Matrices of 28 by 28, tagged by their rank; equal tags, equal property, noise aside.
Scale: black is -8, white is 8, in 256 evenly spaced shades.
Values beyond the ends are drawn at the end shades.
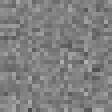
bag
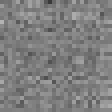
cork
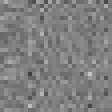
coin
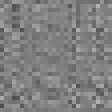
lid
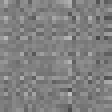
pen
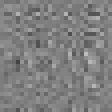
lid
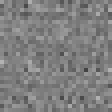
bag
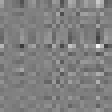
pen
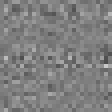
coin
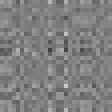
pen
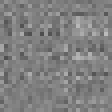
lid
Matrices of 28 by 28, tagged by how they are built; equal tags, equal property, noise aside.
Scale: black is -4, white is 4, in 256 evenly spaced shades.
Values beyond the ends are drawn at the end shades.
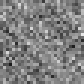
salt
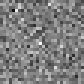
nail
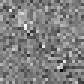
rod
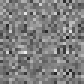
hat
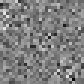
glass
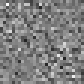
glass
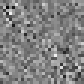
rod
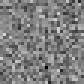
nail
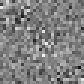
glass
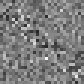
rod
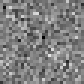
rod
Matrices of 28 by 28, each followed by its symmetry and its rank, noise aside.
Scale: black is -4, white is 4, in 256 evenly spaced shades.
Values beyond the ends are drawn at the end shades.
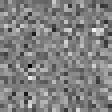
no symmetry, rank six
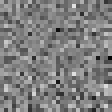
no symmetry, rank five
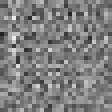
no symmetry, rank five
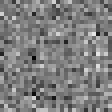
antisymmetric, rank six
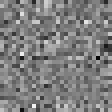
no symmetry, rank six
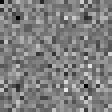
symmetric, rank five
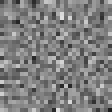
no symmetry, rank five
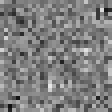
symmetric, rank seven
